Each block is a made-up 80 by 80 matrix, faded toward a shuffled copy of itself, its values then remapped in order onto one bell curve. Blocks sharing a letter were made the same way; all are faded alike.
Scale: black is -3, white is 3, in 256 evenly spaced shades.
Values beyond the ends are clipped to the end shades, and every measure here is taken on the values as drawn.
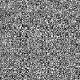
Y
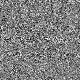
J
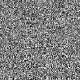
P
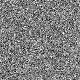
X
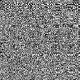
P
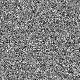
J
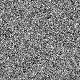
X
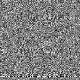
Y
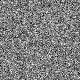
X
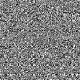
P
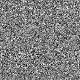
J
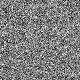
X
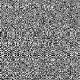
Y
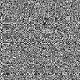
Y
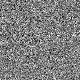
J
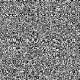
P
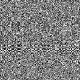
Y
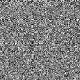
P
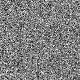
X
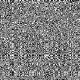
Y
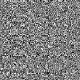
Y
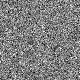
X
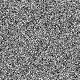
X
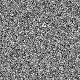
X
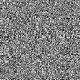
P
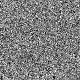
X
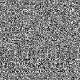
P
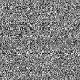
P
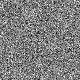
X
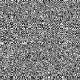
Y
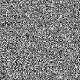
P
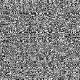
P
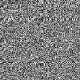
Y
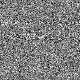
J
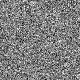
X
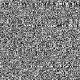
P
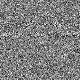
J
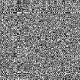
Y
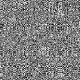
Y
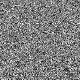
J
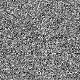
J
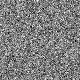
X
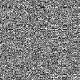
P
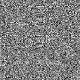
P
